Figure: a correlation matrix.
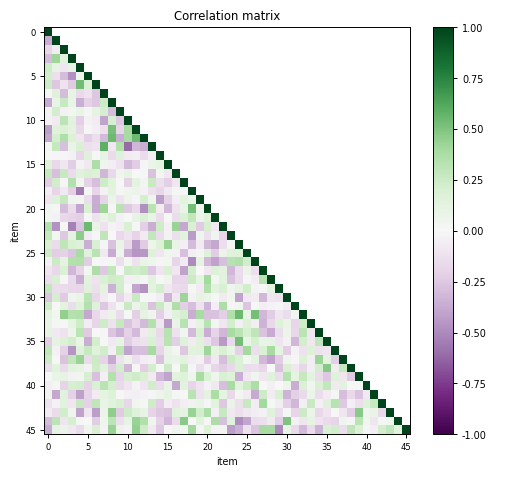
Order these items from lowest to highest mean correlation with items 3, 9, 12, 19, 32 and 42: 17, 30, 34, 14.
14, 30, 34, 17
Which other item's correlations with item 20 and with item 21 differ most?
12
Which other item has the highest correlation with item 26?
32
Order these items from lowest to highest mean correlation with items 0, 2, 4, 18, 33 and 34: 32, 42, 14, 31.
14, 31, 42, 32
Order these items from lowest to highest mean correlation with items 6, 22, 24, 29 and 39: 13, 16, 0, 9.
13, 9, 16, 0
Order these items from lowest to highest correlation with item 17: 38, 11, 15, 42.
15, 42, 11, 38
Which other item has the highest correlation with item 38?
35
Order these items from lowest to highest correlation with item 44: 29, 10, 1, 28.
29, 28, 10, 1
